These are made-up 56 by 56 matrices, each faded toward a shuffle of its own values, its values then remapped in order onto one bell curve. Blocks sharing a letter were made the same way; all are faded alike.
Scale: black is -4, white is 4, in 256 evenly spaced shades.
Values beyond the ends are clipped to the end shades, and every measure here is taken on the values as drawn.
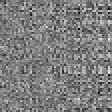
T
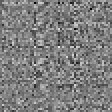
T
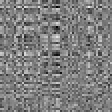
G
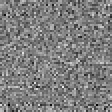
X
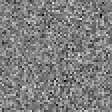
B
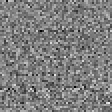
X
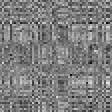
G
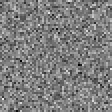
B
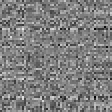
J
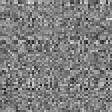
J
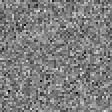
B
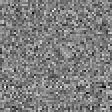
X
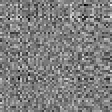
J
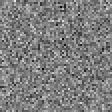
B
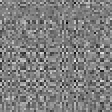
G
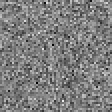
B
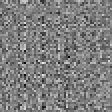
T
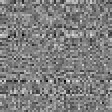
J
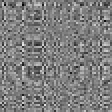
G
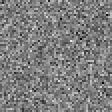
B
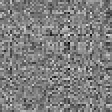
T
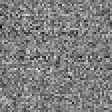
X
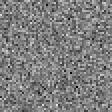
B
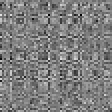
G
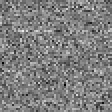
X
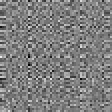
G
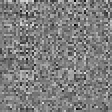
T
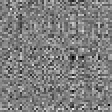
T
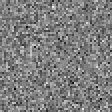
B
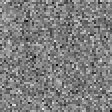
B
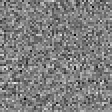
X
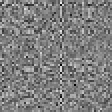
T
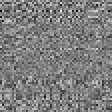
J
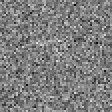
B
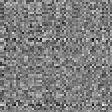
J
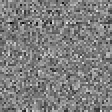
X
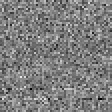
X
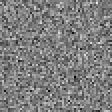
B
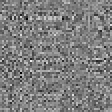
T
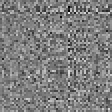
T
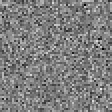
B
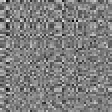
G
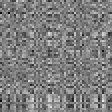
G
